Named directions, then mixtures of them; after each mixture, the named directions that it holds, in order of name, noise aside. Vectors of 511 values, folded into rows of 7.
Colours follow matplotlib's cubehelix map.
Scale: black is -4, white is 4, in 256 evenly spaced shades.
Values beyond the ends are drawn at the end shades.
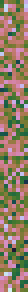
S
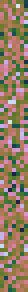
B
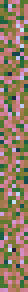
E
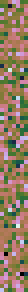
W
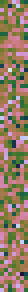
B, W.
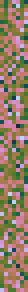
B, E, W.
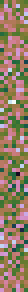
B, S, W.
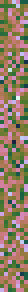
B, E, W.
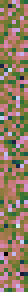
W.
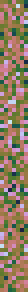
B.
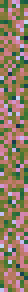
B, E, W.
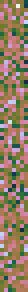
B.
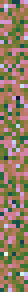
E, S, W.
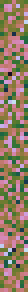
B, E, S.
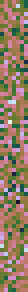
B.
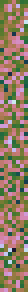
B, E, S.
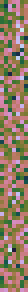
E.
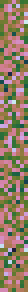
B, E, S.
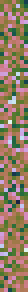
B.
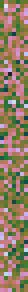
B, S.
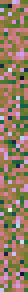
W.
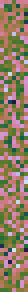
B, E, S.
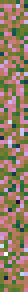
B, W.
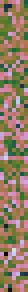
S, W.
